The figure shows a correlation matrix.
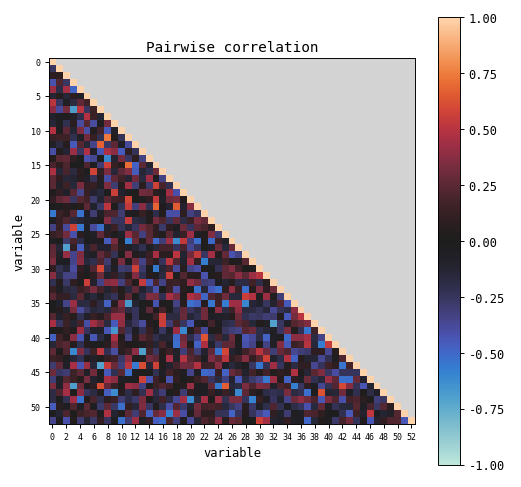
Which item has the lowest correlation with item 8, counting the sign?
14
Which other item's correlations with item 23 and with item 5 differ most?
32
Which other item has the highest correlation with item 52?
30
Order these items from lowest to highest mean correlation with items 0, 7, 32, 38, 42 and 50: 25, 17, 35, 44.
44, 35, 17, 25
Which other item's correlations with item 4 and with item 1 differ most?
7
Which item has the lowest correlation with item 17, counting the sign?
51
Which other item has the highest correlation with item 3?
24
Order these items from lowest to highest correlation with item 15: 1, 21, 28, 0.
1, 0, 28, 21
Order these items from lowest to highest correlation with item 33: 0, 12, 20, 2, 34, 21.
21, 34, 2, 20, 0, 12
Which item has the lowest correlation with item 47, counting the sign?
3
